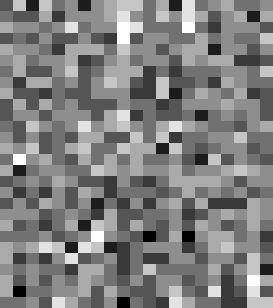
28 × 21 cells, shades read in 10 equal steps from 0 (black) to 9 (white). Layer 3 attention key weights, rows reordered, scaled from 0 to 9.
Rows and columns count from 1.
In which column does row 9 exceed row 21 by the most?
13
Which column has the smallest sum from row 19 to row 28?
10
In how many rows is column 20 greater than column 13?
15
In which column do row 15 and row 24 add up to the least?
16
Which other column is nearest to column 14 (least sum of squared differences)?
3
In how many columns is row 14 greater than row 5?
7
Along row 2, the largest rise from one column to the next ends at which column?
21
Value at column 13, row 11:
3
